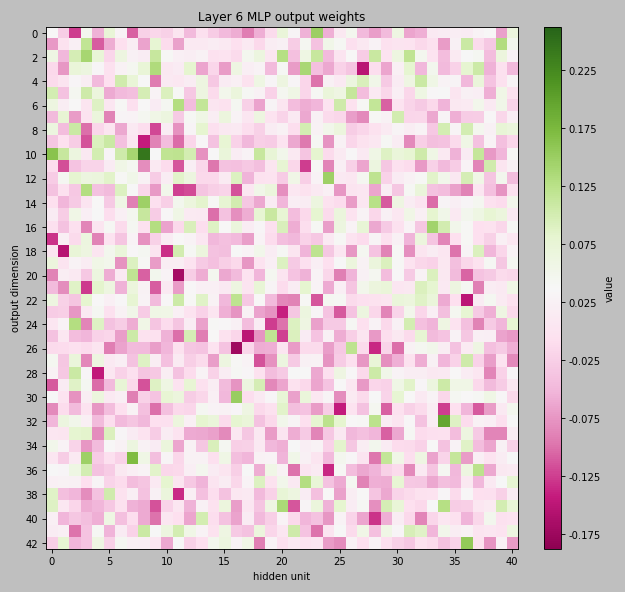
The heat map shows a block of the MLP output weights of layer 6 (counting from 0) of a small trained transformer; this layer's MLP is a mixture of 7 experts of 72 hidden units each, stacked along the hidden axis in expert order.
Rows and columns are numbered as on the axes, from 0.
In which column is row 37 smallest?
27
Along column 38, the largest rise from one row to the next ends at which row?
11
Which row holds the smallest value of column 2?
0
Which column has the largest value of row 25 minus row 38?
19
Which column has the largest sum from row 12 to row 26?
7
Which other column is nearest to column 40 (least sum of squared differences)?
30
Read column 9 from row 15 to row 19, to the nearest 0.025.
-0.025 0.125 -0.025 0 -0.075
